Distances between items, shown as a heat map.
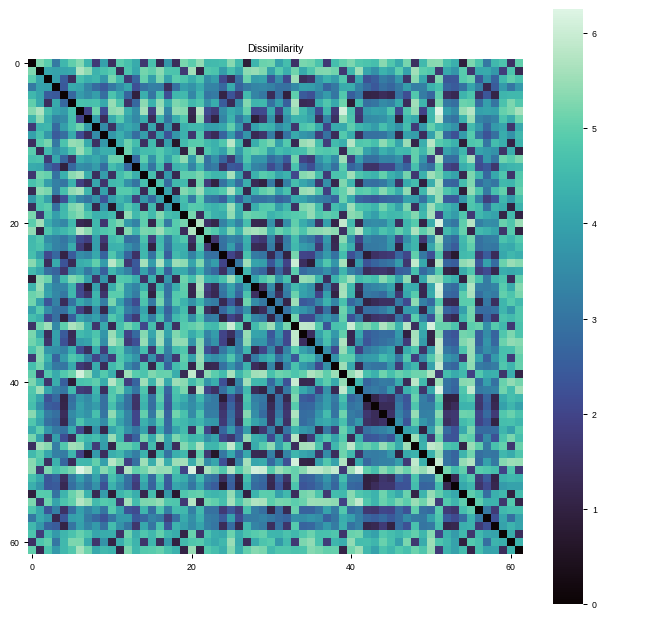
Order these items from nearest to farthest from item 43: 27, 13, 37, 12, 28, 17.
13, 17, 12, 28, 37, 27
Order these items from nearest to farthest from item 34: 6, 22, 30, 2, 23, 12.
2, 12, 30, 22, 23, 6
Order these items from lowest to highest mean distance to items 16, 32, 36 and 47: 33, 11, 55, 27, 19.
27, 33, 11, 19, 55
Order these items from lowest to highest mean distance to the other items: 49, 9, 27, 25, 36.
9, 49, 36, 25, 27
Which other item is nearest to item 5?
40
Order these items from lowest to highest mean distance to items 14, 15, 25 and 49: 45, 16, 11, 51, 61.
45, 16, 11, 61, 51
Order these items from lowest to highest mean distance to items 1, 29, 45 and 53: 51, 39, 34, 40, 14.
34, 40, 39, 51, 14
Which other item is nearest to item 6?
20
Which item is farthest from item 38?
51
